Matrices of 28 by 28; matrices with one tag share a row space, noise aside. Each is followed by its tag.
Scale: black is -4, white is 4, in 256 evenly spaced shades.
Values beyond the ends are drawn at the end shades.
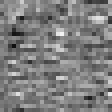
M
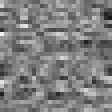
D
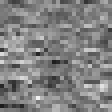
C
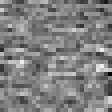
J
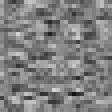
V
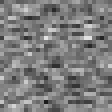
V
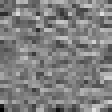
D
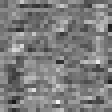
M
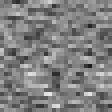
V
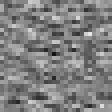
V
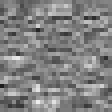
C
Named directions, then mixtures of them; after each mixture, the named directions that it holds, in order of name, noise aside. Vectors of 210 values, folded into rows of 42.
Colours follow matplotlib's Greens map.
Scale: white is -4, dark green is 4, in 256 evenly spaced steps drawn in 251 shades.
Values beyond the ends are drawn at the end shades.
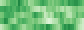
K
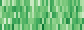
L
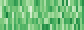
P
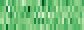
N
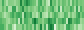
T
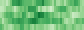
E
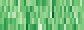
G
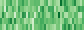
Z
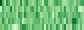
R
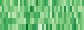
G, R.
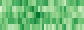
E, R.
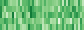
P.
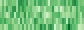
K, T, Z.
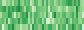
K, L.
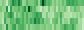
E, K, N.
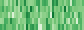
G.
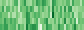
G.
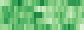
E, K.
